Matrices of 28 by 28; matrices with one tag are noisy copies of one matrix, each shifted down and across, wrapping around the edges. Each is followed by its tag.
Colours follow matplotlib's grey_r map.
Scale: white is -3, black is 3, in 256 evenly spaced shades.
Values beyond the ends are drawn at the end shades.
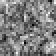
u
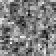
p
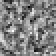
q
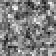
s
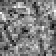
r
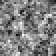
u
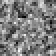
q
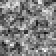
s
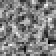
q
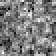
p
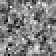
u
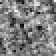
r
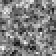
s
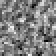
q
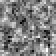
p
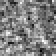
r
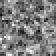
s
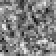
r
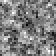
p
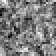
r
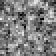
p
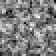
s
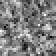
r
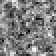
r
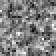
s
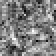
r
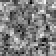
p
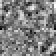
q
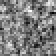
r
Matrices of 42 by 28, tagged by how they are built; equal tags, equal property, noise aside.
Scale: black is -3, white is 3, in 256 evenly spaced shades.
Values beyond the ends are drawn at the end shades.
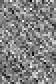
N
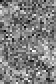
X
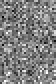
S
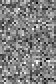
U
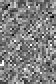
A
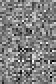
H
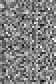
U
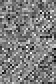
A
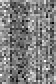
S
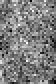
X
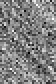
N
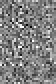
H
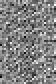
U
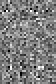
H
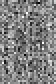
S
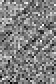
A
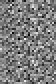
U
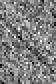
N
